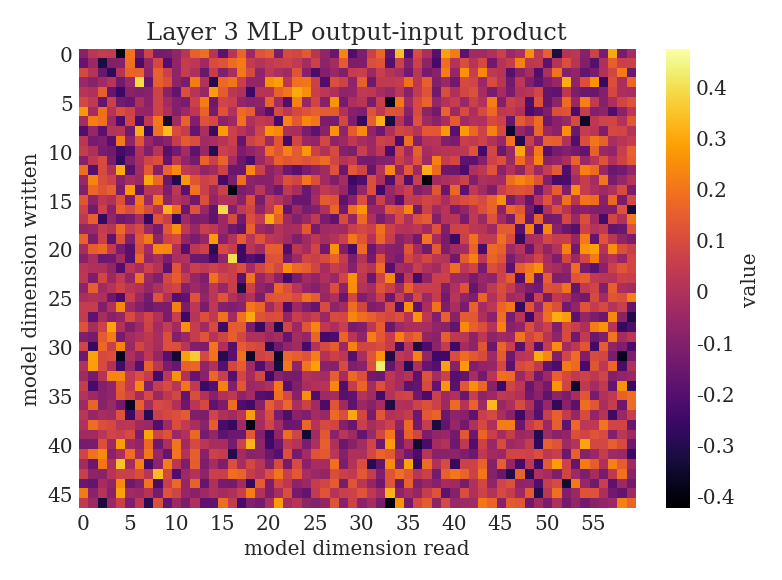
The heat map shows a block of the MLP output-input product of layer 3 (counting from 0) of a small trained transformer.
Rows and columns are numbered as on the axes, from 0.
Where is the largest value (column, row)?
32, 32
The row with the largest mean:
27
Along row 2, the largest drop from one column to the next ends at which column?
59
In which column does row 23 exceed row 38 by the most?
18
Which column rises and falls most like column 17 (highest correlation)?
31
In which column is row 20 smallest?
14
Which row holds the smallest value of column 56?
3
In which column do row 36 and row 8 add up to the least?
5
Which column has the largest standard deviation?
4
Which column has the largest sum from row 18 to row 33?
45
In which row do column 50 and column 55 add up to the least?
1
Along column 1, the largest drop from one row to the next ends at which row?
33
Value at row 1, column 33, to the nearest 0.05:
-0.2
